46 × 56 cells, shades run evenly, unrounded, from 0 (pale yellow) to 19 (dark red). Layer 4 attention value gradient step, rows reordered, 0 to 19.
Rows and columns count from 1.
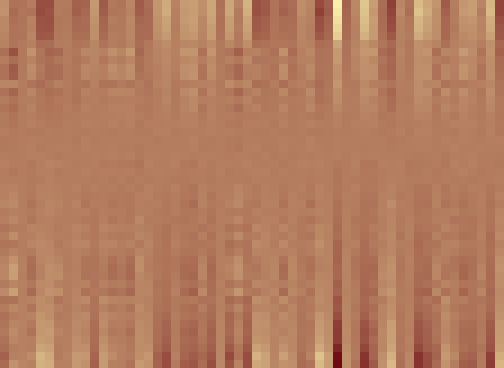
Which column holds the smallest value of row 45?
36
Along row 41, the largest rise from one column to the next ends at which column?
38
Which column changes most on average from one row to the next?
2
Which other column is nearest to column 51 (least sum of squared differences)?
20
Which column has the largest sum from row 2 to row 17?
44
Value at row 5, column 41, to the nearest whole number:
5
